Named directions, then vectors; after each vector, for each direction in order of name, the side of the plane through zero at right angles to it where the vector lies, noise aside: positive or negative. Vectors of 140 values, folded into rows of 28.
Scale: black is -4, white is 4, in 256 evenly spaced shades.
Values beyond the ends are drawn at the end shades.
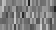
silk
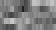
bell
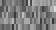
positive, negative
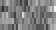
positive, negative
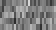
negative, negative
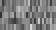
negative, negative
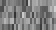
positive, negative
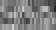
negative, positive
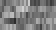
negative, negative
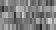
negative, negative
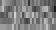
negative, positive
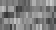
positive, positive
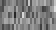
positive, negative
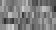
negative, positive
